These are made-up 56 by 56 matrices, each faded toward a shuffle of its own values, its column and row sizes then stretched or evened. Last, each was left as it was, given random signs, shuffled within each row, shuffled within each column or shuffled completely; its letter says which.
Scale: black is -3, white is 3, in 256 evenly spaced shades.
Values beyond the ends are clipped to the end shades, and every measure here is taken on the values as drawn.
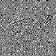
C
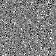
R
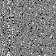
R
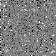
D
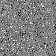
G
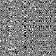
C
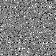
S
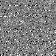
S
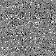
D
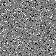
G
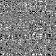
C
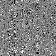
R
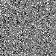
R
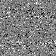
S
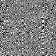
C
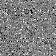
S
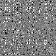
C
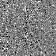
R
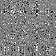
C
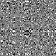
C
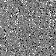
R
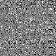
C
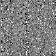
R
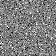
G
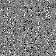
R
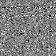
S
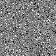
R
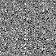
D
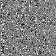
R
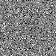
S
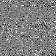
C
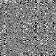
C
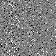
R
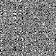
C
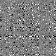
D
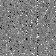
R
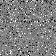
S
